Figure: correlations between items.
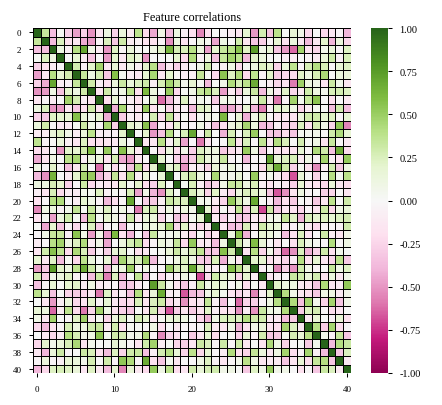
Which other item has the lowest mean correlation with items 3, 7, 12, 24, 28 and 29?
9
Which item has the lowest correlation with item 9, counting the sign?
29
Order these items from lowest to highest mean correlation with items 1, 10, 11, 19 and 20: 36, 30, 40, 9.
30, 40, 9, 36
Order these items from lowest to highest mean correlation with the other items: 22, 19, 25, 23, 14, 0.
0, 19, 23, 22, 14, 25
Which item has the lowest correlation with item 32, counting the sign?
26
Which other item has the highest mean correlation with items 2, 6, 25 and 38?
28
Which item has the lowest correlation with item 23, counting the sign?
1
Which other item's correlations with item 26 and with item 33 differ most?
2
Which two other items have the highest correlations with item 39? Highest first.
14, 11
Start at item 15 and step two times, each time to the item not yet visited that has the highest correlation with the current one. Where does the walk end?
40
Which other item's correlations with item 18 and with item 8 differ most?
16
